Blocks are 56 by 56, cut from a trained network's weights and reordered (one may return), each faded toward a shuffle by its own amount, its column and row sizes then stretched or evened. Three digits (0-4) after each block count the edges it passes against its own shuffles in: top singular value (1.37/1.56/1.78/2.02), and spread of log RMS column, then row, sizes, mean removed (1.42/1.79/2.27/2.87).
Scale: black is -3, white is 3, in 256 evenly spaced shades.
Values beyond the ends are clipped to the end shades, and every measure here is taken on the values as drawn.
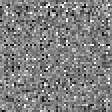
1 2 3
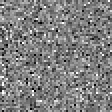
0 1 0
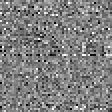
1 0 3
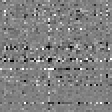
2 2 4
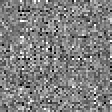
2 2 1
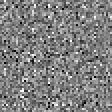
2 2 1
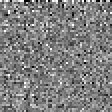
3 1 2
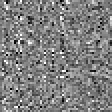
3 3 1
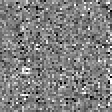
1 2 1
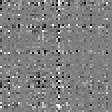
2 4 4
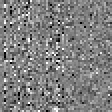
0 4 0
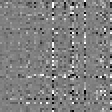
3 4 3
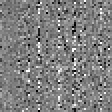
1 4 0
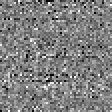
1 1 2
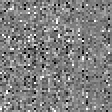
0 4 1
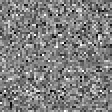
1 0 3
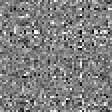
3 2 3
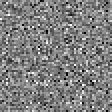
4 1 1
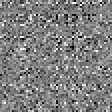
2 1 3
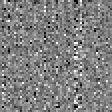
2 3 0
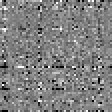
3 3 3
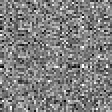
3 1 1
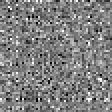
3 2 3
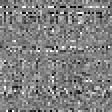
3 1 4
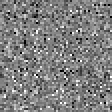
0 2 2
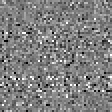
1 0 3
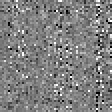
0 4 0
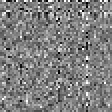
4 3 2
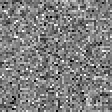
1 0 0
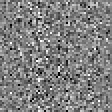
1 3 0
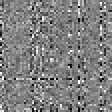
3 4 1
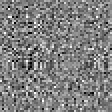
4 1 2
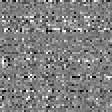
0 1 4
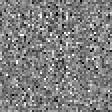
0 1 0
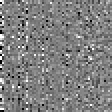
2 4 1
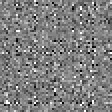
1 3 2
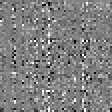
0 4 3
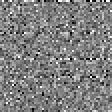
3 0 2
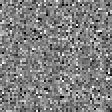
0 2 1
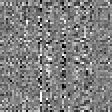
3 4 0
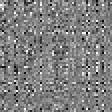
4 4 3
